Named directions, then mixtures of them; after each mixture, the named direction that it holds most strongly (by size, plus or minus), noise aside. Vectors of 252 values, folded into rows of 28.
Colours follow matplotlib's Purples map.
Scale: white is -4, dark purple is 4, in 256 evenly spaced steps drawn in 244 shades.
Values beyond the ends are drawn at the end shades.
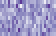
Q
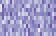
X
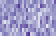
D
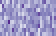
X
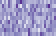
Q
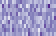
X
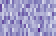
X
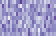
Q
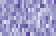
D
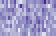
Q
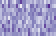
Q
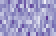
D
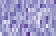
D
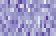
Q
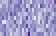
D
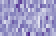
D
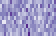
X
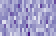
D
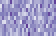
X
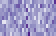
D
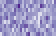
D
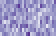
D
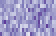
D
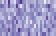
Q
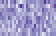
Q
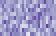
D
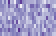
Q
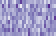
Q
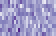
Q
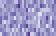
D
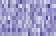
Q
